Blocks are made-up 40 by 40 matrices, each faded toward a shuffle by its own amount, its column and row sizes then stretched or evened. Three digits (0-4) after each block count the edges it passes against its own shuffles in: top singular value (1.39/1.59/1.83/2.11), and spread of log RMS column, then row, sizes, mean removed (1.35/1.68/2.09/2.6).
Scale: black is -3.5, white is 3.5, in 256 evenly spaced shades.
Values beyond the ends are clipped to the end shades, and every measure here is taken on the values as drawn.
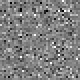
1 2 1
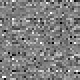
3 0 2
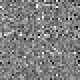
1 0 3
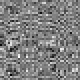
4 3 2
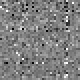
1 2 2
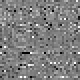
2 0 3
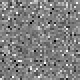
1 0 1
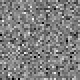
1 0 1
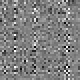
4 4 2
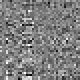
3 3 1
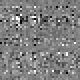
2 2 4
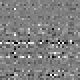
3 1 4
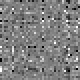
3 3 2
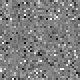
1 0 2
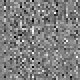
1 4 0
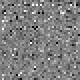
0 1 2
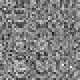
3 0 0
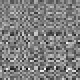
4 0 4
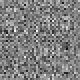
3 2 1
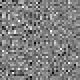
3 2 0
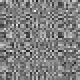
4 2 3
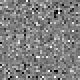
1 1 2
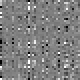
3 4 2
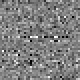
1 1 3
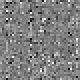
0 3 2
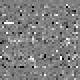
0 2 4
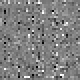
0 3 2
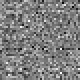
3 0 1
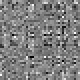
3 3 2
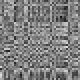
4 3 0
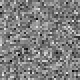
1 0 0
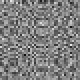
4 2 2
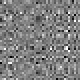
4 3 3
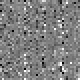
1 4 1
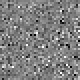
0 1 2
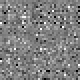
1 1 2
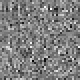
2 0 2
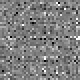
3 1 3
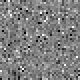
0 1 0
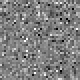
1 1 1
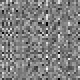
4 4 1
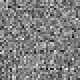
2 0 1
